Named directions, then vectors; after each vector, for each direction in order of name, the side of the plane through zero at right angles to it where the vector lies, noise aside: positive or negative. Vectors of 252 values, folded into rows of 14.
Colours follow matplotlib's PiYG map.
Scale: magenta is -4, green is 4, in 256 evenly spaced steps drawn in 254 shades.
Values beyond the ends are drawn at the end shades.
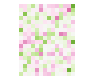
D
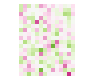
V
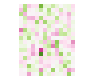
negative, negative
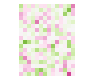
negative, positive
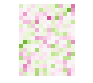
negative, positive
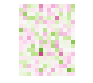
positive, positive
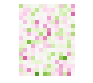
negative, positive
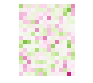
negative, positive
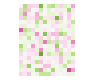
negative, negative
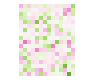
positive, negative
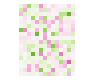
positive, positive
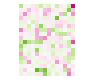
negative, positive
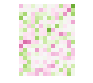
positive, negative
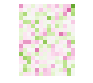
positive, negative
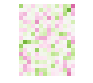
negative, positive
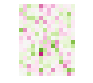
positive, positive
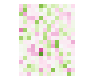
negative, negative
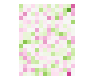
negative, positive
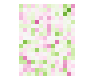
negative, positive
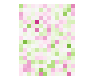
negative, positive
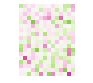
negative, positive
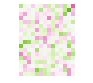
negative, positive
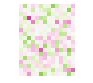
negative, negative
